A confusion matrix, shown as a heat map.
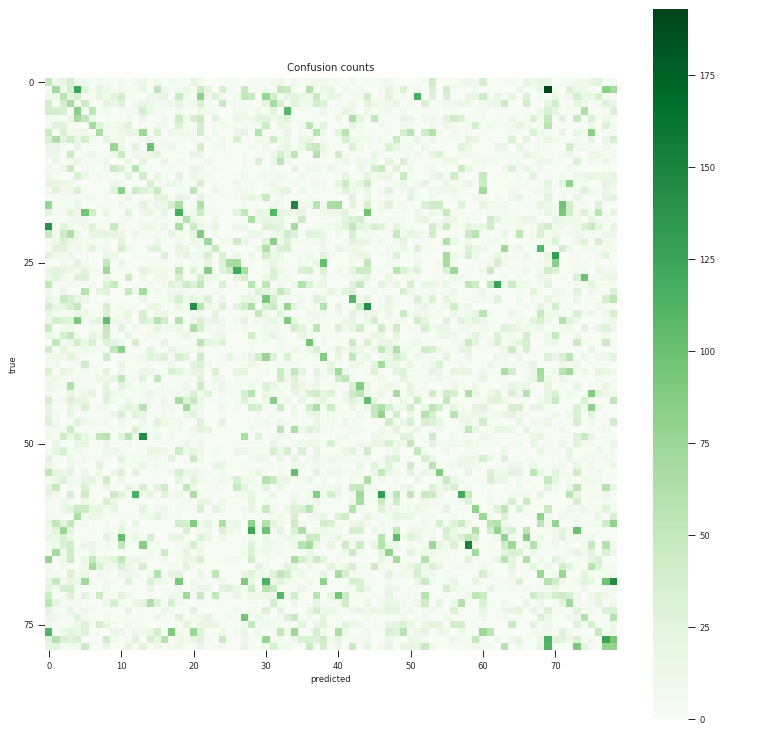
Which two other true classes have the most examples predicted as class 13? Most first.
49, 64
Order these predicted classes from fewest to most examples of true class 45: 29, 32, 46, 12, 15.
15, 12, 29, 32, 46
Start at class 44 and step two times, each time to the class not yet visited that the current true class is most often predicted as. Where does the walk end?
20
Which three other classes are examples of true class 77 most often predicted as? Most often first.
69, 78, 30
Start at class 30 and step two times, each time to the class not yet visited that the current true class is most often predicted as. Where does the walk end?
43
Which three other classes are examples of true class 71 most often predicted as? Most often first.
32, 40, 19
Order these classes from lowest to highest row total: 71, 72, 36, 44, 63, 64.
72, 36, 44, 63, 71, 64
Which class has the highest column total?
0
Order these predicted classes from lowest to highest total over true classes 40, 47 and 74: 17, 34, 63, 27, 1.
1, 17, 63, 34, 27
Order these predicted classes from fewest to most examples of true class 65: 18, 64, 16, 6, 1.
18, 6, 64, 16, 1
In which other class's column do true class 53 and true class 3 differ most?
31
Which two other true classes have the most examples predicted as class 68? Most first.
23, 60
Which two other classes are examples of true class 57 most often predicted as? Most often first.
46, 12
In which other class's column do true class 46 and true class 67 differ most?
6
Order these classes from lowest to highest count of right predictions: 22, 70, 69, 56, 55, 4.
70, 56, 55, 69, 22, 4
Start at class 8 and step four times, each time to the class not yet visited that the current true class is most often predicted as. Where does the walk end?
73
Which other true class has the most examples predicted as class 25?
26
